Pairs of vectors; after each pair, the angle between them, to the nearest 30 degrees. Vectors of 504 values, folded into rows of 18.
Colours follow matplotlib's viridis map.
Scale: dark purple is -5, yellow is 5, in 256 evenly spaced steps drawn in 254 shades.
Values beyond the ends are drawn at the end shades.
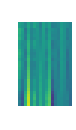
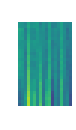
30 degrees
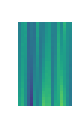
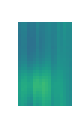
60 degrees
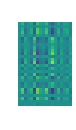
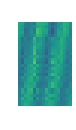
60 degrees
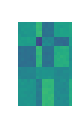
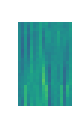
90 degrees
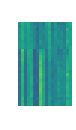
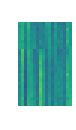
30 degrees
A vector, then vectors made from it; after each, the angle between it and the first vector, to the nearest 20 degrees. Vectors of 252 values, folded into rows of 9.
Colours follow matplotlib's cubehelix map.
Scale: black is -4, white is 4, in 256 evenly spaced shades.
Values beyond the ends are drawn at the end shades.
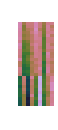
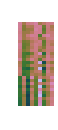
20 degrees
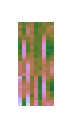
140 degrees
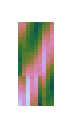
120 degrees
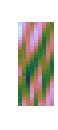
60 degrees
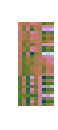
60 degrees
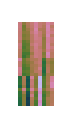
20 degrees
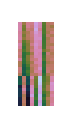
20 degrees
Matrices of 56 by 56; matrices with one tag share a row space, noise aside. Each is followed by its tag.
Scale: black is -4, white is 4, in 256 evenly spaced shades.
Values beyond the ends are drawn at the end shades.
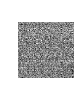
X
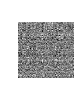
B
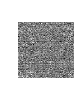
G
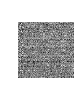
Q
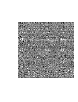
Q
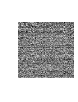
G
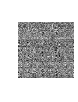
B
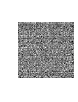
X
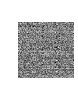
B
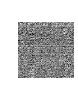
G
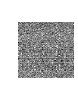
B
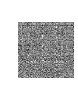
B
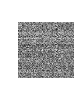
B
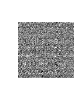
B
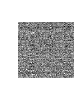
G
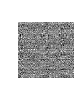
Q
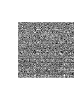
X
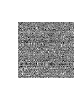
Q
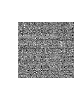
X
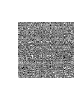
G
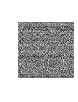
Q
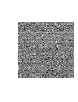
B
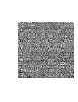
Q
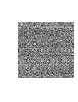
X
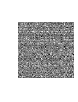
X
